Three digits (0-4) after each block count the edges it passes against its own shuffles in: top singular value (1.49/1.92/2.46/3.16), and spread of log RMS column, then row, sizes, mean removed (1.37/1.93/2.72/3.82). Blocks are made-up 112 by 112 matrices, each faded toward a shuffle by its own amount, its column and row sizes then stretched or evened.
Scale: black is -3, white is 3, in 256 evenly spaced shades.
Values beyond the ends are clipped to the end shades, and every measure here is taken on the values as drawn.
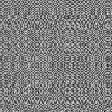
4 2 1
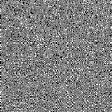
3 2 1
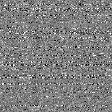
1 0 4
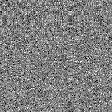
2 0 0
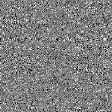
2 2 2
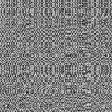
4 1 2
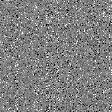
2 2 0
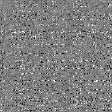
0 2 4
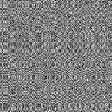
4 1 1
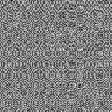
4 0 0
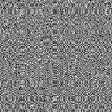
4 0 1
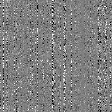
2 4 1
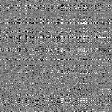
3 2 4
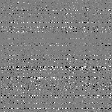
2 2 4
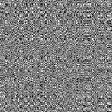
4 2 2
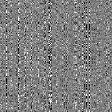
3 4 1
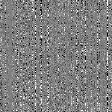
2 4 1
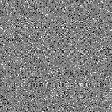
3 0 1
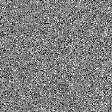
1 1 2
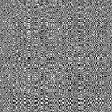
4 3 3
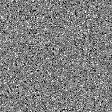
1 0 1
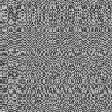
4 0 2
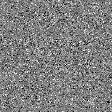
0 0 2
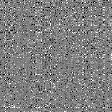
3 3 3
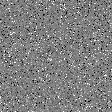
0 0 0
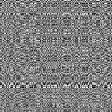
4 0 4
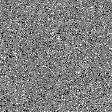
0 1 1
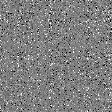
0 2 1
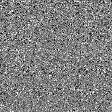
0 0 2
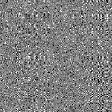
3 3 1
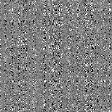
1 4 2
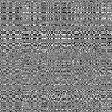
4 0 4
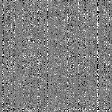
1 4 2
